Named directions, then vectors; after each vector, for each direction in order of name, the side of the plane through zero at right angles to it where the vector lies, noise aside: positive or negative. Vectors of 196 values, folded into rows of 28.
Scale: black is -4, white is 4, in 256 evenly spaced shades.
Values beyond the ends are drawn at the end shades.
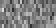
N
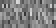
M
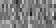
negative, negative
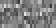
negative, positive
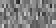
negative, positive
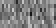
negative, negative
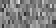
positive, negative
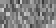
negative, positive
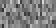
positive, negative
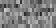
positive, negative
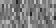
negative, negative
